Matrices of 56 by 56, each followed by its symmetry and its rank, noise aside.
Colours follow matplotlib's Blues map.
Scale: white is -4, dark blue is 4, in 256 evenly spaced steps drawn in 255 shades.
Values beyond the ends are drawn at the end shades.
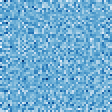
no symmetry, rank seven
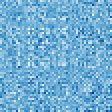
symmetric, rank six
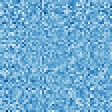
no symmetry, rank seven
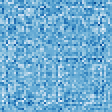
antisymmetric, rank six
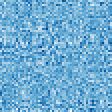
no symmetry, rank seven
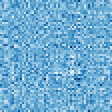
no symmetry, rank seven
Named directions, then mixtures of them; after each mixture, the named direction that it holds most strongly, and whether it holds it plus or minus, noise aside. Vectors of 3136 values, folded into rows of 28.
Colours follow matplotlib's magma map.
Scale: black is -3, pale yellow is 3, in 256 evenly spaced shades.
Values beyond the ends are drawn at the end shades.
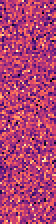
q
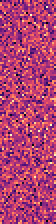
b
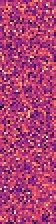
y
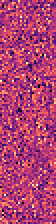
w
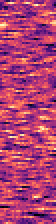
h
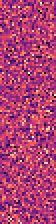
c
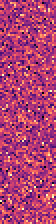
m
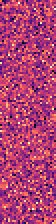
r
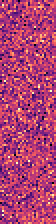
w, minus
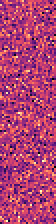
q, plus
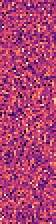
w, plus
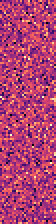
b, plus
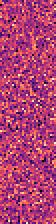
q, minus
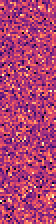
m, plus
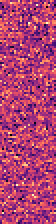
b, minus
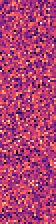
w, plus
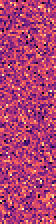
m, plus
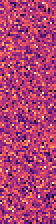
m, minus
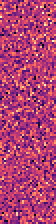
q, minus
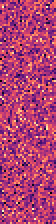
w, minus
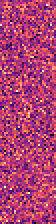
y, plus
